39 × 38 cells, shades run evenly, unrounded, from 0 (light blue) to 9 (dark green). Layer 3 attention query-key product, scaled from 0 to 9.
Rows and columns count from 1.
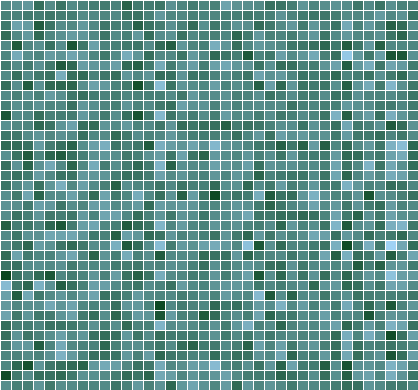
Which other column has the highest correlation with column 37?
36
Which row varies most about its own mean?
25
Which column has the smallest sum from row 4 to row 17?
15
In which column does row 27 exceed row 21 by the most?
33
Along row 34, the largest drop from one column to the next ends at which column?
32
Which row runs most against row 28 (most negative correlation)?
31
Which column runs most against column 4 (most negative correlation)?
3
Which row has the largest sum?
5
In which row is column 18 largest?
35
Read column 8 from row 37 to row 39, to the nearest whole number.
7 4 5
